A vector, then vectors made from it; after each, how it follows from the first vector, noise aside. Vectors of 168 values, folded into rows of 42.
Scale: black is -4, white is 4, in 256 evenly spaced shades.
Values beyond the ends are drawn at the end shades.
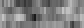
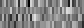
sign-scrambled.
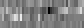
reversed, partly zeroed.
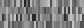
sign-scrambled.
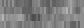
shrunk.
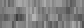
negated, shrunk.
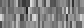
sign-scrambled.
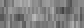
negated, shrunk.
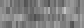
shrunk.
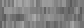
negated, shrunk.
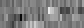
reversed, negated, partly zeroed.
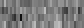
reversed, negated, partly zeroed.
